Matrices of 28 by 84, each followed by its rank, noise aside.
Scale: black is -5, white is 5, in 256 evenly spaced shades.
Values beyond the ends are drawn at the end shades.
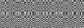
one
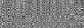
four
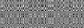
two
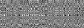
four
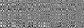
three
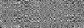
four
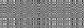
one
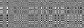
one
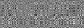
three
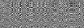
three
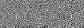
four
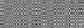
one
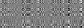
two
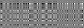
one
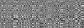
three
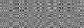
two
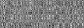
four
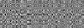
three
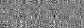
four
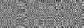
four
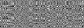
three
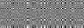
one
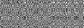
three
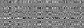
three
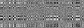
one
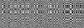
one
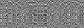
four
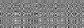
three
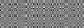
two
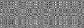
three
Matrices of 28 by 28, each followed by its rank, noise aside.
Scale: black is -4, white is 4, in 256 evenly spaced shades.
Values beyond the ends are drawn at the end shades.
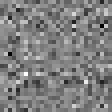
five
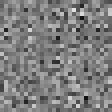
seven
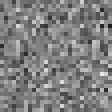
eight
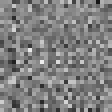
five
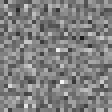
seven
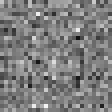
five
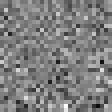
five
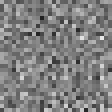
eight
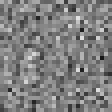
eight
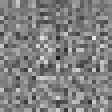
five
